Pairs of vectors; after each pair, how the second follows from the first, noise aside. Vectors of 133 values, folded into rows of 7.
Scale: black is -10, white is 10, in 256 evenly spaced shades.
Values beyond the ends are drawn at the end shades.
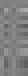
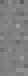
wrapped around, partly zeroed.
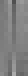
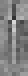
wrapped around, negated, scaled up.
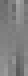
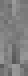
wrapped around.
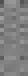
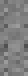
wrapped around.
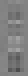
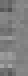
wrapped around.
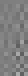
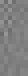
reversed, shrunk.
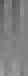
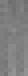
reversed, negated, shrunk.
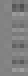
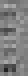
reversed, scaled up.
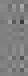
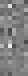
wrapped around, negated, scaled up.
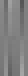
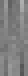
negated.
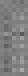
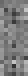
wrapped around, negated, scaled up.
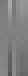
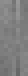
reversed, negated, shrunk.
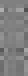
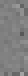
wrapped around, partly zeroed.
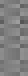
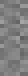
negated.
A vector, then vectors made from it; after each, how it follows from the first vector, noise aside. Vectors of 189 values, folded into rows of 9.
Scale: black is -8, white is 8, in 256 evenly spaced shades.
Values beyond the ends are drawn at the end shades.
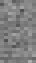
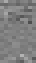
reversed, partly zeroed.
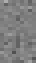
reversed, partly zeroed.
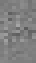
negated, partly zeroed.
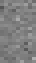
reversed, negated, partly zeroed.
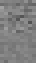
reversed, partly zeroed.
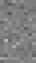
negated, partly zeroed.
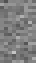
reversed, negated.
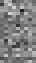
scaled up.
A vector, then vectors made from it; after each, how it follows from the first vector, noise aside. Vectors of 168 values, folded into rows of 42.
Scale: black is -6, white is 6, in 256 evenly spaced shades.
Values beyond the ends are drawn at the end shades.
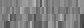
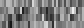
wrapped around, scaled up.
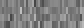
sign-scrambled.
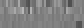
wrapped around, partly zeroed.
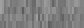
reversed, negated, shrunk.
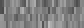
reversed.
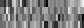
wrapped around, scaled up.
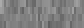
reversed, negated, shrunk.
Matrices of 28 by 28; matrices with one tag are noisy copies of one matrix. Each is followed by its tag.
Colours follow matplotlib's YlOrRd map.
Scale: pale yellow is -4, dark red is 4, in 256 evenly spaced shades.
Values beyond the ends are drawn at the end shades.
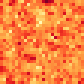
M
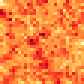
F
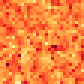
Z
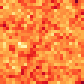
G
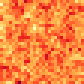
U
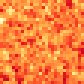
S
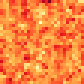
M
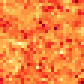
G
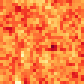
Z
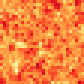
G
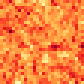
Z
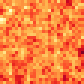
S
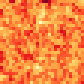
M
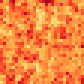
M
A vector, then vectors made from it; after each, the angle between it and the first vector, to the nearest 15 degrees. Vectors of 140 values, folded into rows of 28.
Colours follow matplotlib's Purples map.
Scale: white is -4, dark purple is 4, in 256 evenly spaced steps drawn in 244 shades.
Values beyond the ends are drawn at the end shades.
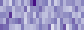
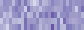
135 degrees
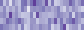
45 degrees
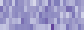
135 degrees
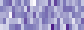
165 degrees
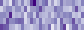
15 degrees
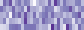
165 degrees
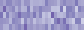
105 degrees
